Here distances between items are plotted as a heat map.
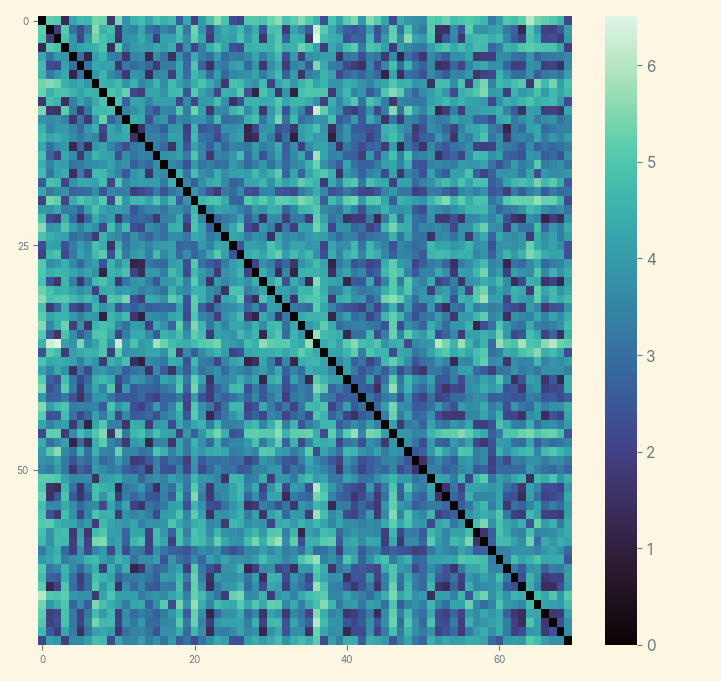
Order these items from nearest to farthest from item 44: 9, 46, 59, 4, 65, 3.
4, 59, 65, 9, 3, 46
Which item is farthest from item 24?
0
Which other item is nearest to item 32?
53
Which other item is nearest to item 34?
57
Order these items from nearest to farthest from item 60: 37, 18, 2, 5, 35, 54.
18, 37, 5, 54, 2, 35
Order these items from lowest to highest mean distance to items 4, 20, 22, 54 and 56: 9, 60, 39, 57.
39, 9, 57, 60
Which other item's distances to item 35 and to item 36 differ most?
2
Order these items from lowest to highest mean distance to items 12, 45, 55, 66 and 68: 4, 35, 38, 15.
35, 15, 4, 38
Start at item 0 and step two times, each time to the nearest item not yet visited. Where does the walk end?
9
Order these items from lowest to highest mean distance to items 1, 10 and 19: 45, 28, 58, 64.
45, 28, 58, 64
